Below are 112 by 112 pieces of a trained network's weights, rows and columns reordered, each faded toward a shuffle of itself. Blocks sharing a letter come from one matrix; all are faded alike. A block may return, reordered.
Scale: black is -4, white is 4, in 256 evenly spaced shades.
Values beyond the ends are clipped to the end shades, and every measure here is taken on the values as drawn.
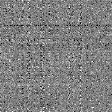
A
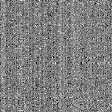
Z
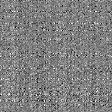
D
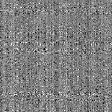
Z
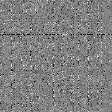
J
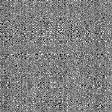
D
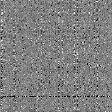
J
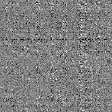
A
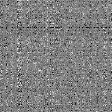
A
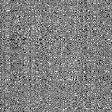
D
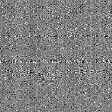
D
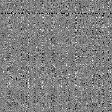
J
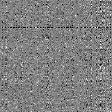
J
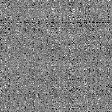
A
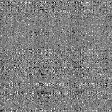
D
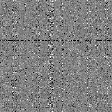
J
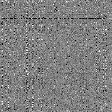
J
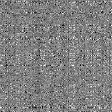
D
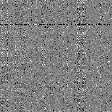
J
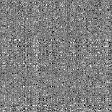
D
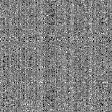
Z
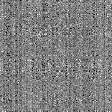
Z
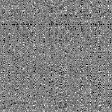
A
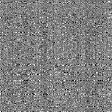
D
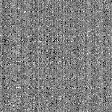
Z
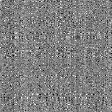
D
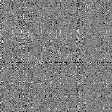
J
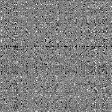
A
